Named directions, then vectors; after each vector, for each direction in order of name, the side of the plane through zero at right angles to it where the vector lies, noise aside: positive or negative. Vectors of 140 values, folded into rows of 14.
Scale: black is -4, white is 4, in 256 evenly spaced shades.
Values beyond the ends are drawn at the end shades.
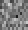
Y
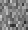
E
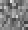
positive, negative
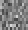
negative, negative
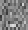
negative, negative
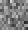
positive, negative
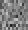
positive, positive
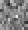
positive, negative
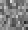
positive, negative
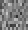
positive, positive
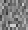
negative, negative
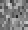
negative, positive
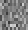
negative, negative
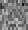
positive, positive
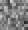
positive, negative
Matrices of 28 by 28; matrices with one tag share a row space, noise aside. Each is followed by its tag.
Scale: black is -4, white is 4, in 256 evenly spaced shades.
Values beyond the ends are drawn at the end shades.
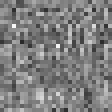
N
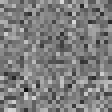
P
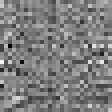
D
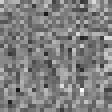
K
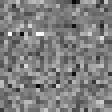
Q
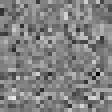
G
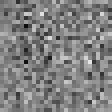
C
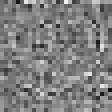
C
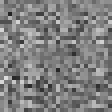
Q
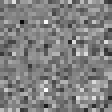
K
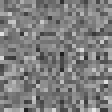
P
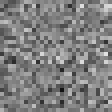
P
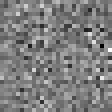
C
